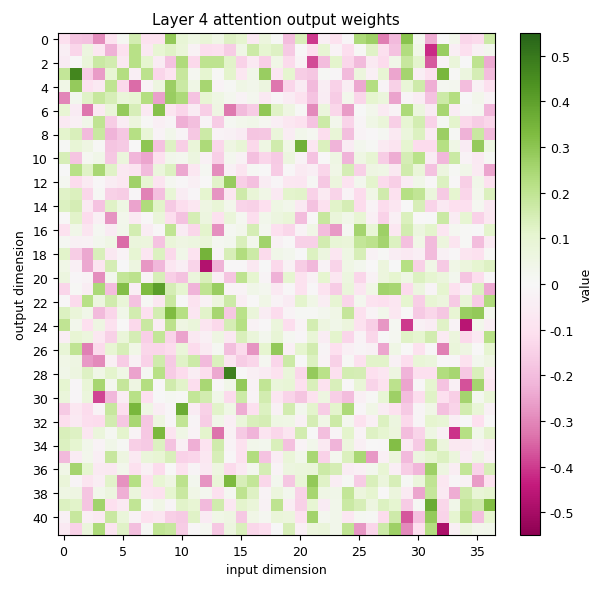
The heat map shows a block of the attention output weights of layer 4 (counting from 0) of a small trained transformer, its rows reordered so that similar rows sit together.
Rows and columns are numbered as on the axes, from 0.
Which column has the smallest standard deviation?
19
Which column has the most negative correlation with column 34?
30
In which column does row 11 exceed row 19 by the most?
12
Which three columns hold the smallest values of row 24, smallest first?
34, 29, 27
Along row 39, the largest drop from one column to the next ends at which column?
32
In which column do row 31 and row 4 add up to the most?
10
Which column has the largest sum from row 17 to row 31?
15
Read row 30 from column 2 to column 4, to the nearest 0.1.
0.1 -0.4 -0.2
